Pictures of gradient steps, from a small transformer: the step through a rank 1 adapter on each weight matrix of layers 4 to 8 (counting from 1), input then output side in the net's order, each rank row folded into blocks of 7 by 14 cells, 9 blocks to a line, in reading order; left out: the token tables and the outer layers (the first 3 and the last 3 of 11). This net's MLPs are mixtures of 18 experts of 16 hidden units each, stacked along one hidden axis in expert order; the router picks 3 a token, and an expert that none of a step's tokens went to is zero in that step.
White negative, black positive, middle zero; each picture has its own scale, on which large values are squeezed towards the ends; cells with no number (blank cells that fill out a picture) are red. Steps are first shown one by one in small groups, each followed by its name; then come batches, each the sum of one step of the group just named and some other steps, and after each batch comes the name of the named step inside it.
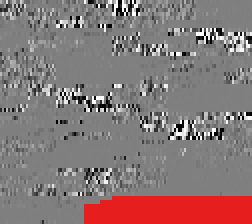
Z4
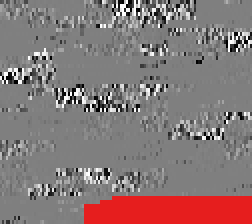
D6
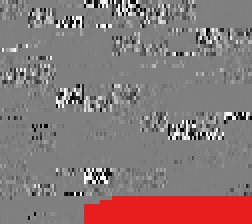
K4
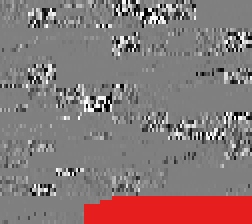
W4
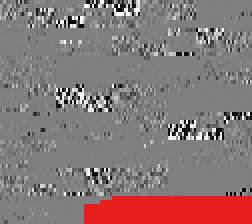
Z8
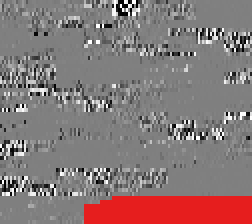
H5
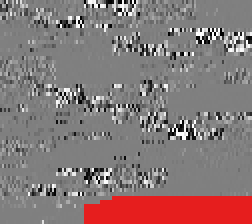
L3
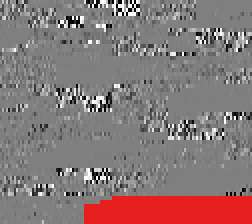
Z8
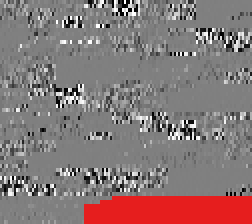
H5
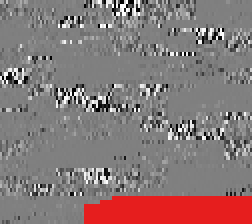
D6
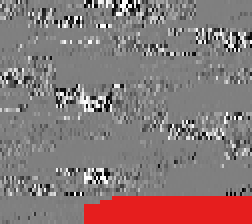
W4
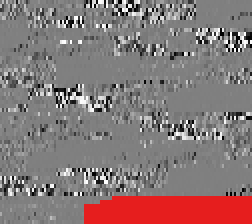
W4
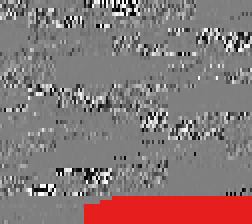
Z4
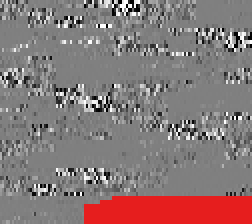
W4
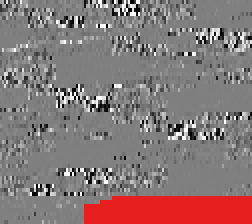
L3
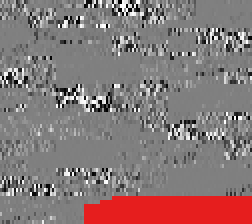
W4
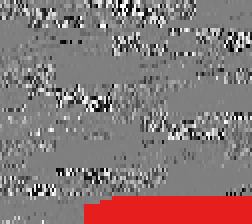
W4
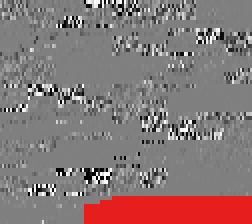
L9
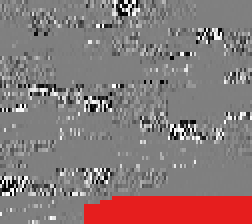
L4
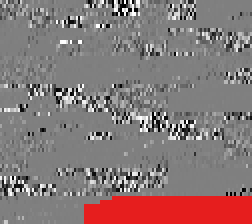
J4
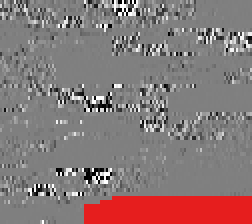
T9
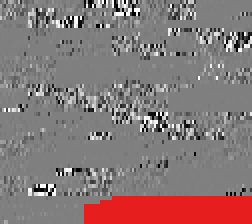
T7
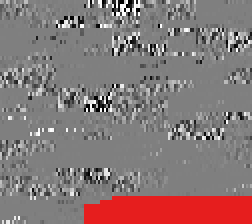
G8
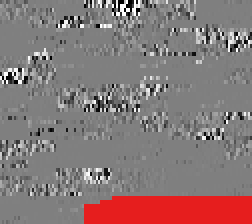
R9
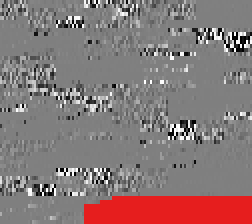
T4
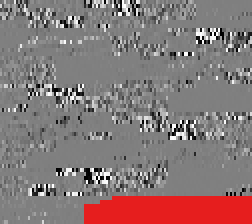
T7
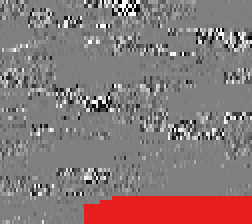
G8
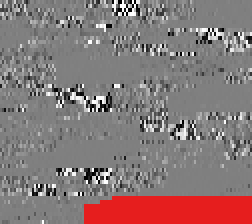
T9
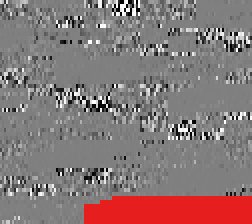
G8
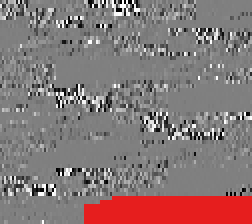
T7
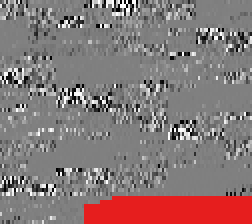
L4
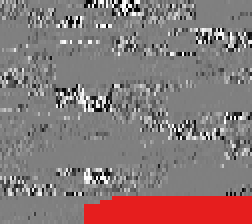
J4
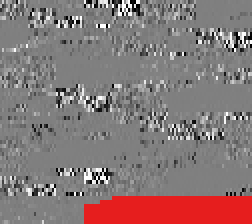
T4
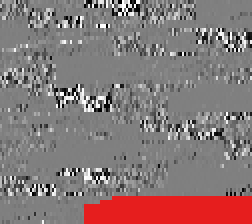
J4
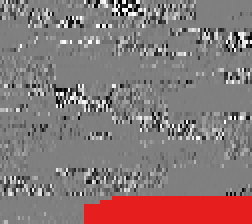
J4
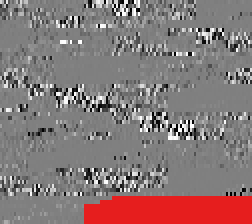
J4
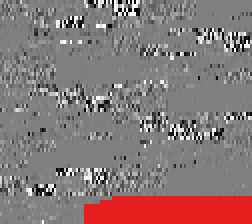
T4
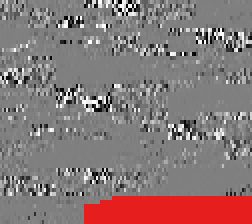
G8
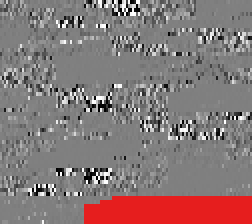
T9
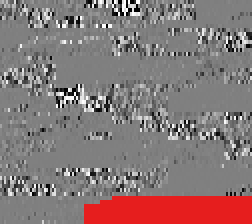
J4
